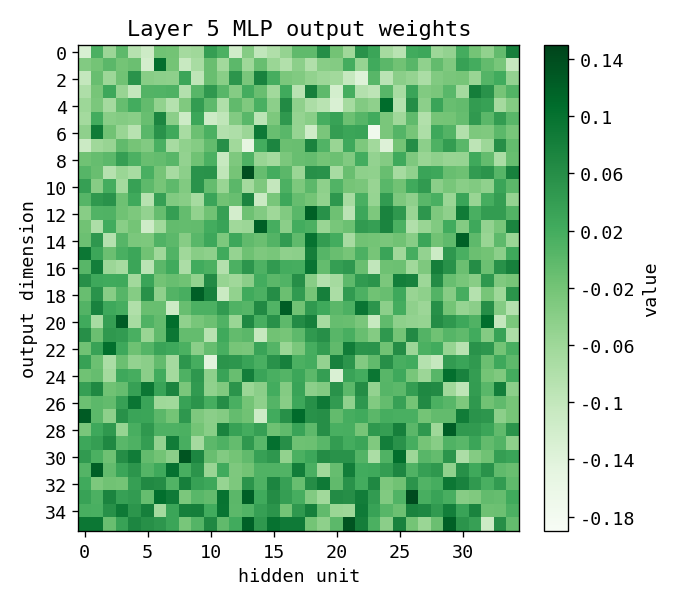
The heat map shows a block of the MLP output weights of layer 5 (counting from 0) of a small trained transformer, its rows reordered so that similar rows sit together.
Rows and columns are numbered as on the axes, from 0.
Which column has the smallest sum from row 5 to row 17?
8
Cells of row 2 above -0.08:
30
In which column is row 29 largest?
15
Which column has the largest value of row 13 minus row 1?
34
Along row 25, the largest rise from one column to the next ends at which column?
31
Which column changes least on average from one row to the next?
17
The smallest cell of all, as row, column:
6, 23
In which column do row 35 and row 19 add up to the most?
16
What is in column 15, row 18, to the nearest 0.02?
0.06
